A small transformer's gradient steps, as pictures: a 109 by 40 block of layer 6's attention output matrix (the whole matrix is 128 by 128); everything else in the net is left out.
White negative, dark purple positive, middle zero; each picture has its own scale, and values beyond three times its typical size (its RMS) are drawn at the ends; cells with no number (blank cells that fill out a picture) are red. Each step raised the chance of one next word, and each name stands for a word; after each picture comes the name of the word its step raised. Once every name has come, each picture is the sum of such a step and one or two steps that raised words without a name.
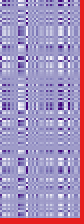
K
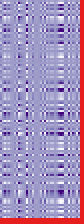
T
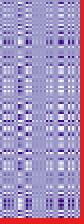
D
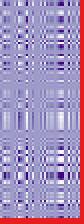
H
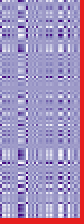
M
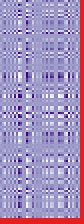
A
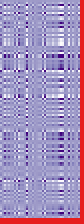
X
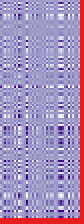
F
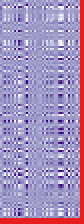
F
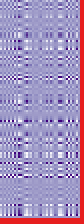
M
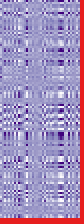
A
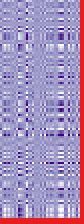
M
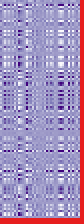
K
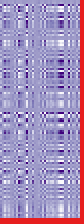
A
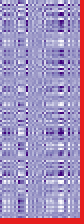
T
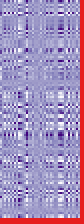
A
